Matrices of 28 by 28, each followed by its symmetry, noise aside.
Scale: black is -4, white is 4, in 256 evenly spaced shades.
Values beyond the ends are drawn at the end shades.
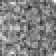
mirrored top to bottom.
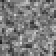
no symmetry.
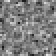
same after a half turn.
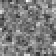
same after a half turn.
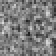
mirrored top to bottom.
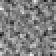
antisymmetric.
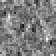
same after a half turn.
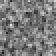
symmetric across the other diagonal.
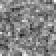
no symmetry.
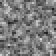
same after a half turn.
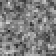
symmetric across the other diagonal.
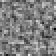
antisymmetric.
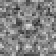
mirrored left to right.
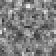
mirrored left to right.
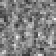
no symmetry.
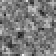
symmetric across the other diagonal.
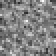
same after a half turn.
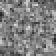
same after a half turn.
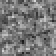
no symmetry.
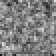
antisymmetric.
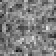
mirrored top to bottom.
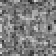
mirrored top to bottom.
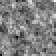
antisymmetric.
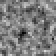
symmetric across the other diagonal.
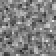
antisymmetric.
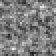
same after a half turn.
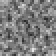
same after a half turn.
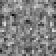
mirrored left to right.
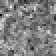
antisymmetric.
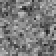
symmetric across the other diagonal.
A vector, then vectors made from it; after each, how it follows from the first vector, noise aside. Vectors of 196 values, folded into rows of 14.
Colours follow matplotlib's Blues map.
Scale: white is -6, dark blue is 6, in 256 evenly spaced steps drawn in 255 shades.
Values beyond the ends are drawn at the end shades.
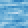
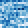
wrapped around, negated, scaled up.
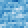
wrapped around, negated.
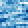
wrapped around, scaled up.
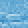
reversed, partly zeroed.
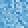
sign-scrambled.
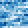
wrapped around, scaled up.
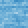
shrunk.
